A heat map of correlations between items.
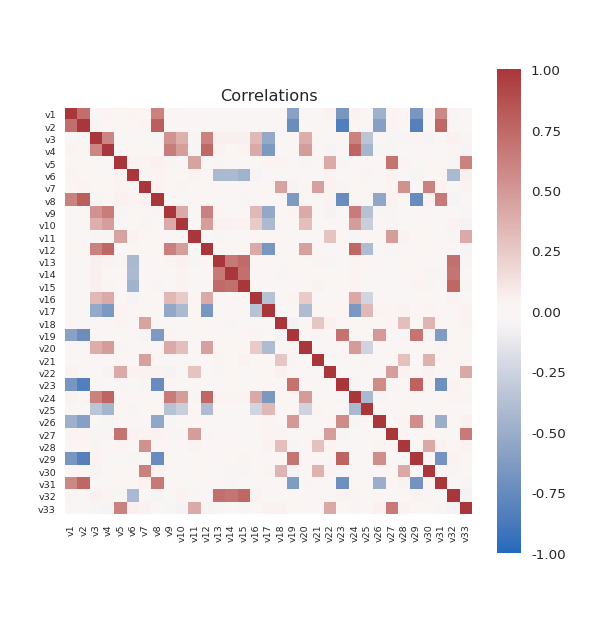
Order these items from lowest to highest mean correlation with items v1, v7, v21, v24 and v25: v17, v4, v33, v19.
v19, v17, v33, v4
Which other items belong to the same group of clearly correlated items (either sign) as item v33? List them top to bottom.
v5, v11, v22, v27
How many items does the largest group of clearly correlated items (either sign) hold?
10
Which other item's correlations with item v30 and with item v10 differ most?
v7
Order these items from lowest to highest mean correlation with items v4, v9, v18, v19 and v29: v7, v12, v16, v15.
v15, v7, v16, v12
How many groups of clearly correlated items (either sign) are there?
5
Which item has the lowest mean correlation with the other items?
v17
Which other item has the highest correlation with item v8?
v2
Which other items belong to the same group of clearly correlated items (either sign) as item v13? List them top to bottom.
v6, v14, v15, v32
